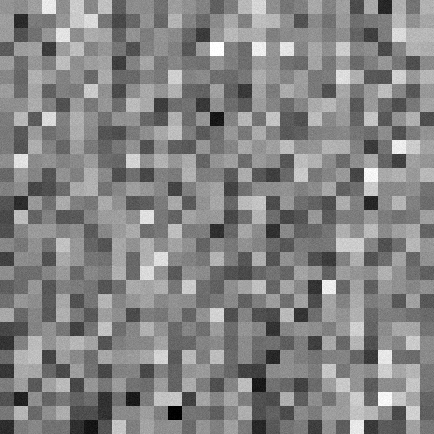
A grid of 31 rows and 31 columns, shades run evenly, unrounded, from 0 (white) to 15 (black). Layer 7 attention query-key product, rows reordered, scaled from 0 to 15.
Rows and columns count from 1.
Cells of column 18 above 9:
6
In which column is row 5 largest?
9
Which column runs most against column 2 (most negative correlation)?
29
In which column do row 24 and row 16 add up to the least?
11
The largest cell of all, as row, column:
30, 13
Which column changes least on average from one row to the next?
17
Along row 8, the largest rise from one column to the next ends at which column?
12
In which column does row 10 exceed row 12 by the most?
2
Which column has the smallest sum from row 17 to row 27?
26
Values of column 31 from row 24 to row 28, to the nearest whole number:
8 7 7 8 8
